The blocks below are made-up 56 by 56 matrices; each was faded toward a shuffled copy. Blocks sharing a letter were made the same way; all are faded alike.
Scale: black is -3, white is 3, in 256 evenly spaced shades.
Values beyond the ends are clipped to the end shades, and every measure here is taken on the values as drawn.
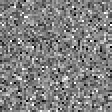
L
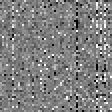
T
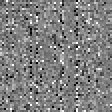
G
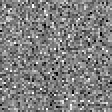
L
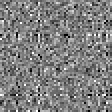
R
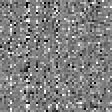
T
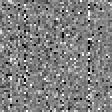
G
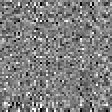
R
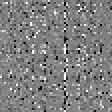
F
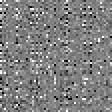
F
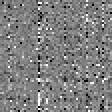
T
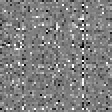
F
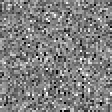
L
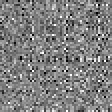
R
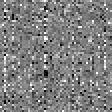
T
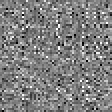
R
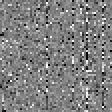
G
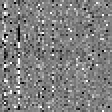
T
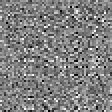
R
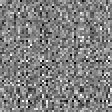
R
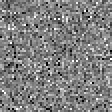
L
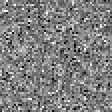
L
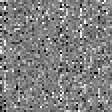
G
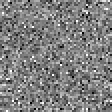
L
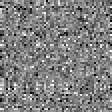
R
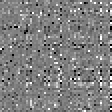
F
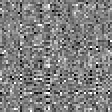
R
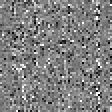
G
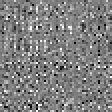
F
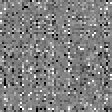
F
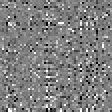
F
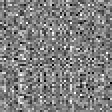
R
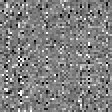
T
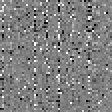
F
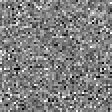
L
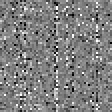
G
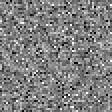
L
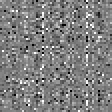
F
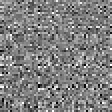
R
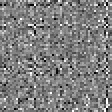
R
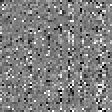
T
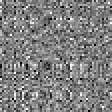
R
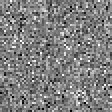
L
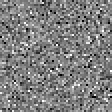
L
